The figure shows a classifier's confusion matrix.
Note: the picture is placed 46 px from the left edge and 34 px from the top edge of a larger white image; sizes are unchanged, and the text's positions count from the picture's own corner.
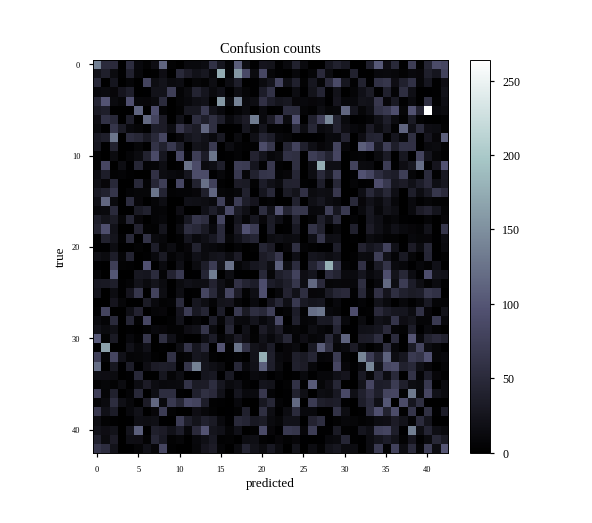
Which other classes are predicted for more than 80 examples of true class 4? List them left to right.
1, 15, 17
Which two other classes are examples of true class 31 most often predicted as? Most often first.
1, 17
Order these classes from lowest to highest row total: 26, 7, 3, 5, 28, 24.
26, 3, 28, 7, 24, 5
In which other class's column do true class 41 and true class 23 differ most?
14
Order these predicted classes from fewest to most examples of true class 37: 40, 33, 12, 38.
40, 38, 33, 12
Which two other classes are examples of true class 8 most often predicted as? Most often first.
2, 42
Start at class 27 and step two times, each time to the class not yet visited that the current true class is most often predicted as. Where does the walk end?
24
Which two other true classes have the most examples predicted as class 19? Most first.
6, 18
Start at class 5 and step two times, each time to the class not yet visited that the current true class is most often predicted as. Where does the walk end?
38
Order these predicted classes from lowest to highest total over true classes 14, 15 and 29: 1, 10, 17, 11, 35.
10, 11, 17, 35, 1
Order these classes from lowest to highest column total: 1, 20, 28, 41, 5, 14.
41, 5, 28, 1, 14, 20
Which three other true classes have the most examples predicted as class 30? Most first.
5, 36, 16
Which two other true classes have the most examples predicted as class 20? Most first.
32, 33
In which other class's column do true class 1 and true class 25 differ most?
15
